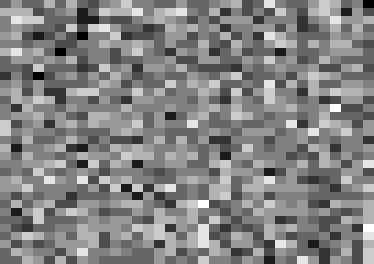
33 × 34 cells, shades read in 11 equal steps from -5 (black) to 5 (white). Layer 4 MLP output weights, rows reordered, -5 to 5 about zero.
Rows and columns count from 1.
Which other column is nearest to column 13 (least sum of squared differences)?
1
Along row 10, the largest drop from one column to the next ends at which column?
23
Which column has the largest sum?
19
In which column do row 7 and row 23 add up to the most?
2
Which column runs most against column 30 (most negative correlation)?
32
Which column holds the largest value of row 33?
28
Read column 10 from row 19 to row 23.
-1 1 -1 -2 3
